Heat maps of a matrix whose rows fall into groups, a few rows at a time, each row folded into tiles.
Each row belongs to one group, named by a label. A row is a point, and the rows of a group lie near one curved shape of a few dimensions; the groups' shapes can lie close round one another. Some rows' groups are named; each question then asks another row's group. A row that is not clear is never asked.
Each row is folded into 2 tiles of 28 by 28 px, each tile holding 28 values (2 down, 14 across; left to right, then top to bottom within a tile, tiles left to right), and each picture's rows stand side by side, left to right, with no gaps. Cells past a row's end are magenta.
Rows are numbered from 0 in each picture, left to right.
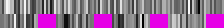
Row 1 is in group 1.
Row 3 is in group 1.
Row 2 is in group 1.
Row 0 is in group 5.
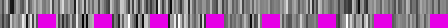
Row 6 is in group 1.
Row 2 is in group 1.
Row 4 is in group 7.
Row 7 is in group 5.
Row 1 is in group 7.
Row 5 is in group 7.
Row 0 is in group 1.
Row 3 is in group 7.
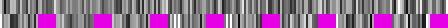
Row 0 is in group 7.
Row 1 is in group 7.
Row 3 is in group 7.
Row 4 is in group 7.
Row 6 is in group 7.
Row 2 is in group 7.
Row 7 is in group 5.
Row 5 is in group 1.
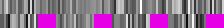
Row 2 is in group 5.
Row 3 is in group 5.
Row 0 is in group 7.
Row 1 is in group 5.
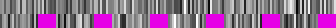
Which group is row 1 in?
1
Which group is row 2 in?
1
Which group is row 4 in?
7
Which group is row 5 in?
5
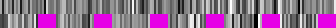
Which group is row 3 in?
1
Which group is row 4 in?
5
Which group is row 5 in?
7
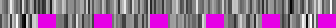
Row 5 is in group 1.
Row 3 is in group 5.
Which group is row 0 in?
1
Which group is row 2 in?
1
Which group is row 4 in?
1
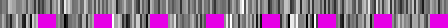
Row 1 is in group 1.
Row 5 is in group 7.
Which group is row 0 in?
1
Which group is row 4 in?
7
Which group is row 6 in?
5
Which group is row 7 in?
1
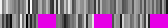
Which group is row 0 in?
7
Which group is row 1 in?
1
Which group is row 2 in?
7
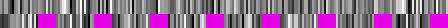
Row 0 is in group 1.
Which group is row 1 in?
5
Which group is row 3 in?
1
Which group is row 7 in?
5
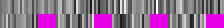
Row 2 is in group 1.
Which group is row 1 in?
1
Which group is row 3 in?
1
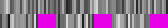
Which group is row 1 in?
1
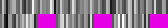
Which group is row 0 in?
5
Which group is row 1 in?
7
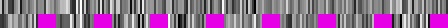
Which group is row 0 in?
1
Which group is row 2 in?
7
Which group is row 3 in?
7
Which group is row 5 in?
7
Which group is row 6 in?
7
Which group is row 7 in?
7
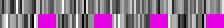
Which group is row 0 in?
5
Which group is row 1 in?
7
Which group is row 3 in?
7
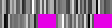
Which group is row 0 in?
5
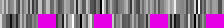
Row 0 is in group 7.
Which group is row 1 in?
1
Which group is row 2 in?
7
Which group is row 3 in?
7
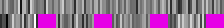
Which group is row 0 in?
1
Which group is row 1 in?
7
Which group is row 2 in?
5
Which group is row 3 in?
1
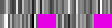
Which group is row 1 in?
1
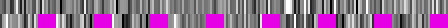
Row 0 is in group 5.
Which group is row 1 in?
7
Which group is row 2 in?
7
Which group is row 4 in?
1
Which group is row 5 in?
5
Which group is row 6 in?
1
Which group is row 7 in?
1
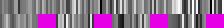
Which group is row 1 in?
7
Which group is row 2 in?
1
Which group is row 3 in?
5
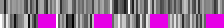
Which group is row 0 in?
7
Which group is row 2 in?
5
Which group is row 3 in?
7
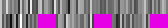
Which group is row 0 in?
7
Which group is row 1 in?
7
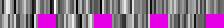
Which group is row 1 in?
1
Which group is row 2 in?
1
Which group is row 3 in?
7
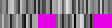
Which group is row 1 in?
5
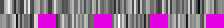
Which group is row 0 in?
5
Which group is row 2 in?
7
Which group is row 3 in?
1
